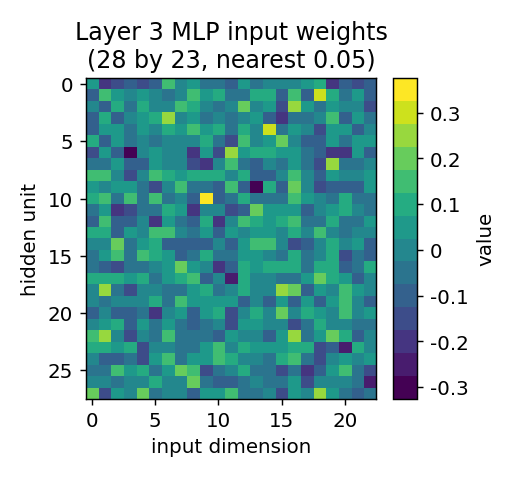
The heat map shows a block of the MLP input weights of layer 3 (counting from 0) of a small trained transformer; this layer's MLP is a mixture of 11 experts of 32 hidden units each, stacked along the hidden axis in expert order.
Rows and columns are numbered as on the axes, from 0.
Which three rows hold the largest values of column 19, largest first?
7, 22, 3
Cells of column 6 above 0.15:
1
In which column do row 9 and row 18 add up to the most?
16
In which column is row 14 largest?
2
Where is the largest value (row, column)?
10, 9
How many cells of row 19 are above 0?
10
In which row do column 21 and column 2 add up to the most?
14
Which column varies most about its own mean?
18
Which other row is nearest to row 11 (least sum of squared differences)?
20
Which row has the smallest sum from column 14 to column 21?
25
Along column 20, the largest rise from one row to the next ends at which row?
24
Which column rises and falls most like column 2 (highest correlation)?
4
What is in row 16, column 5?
0
